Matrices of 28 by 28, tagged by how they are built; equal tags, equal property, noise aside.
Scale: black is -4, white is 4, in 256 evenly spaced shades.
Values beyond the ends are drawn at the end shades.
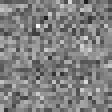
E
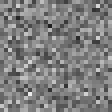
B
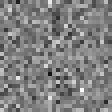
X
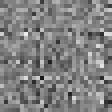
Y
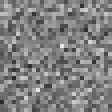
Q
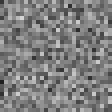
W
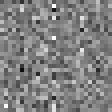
X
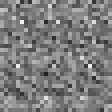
Q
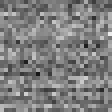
E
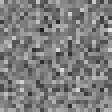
Q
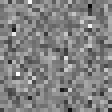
X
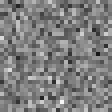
W
